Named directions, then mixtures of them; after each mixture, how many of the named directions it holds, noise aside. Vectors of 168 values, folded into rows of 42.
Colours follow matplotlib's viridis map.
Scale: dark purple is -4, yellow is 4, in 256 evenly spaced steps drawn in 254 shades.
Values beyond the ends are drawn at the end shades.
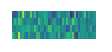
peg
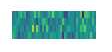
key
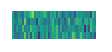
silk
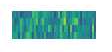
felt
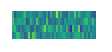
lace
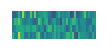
one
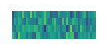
two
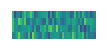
four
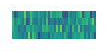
three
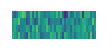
four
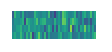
four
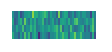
two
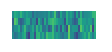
two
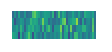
two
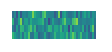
three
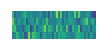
one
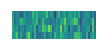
two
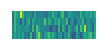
four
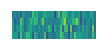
one
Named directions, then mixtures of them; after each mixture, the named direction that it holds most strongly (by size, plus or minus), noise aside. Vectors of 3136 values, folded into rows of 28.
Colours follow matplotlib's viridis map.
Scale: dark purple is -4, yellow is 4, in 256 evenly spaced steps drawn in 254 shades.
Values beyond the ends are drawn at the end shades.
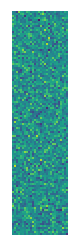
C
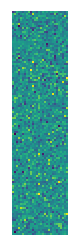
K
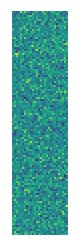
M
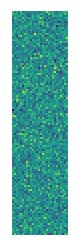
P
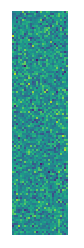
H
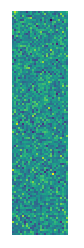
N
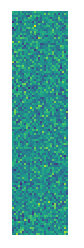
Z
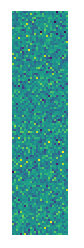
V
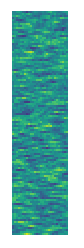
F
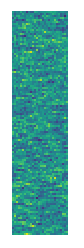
F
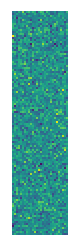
H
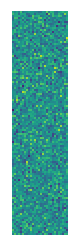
P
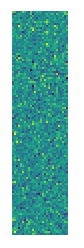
K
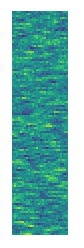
F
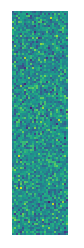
Z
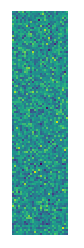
C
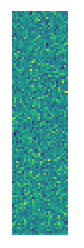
K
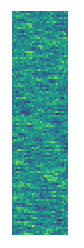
F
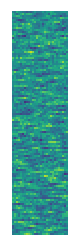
F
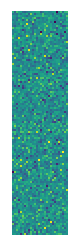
V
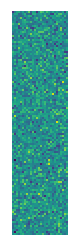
H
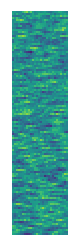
F
